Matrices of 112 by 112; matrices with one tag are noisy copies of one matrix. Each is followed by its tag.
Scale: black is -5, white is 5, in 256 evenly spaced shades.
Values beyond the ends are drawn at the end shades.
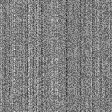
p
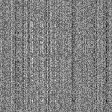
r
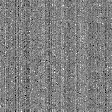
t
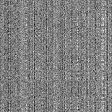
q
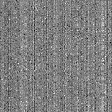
q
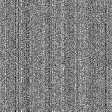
t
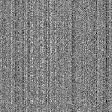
r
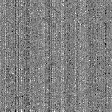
t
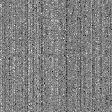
p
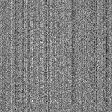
r
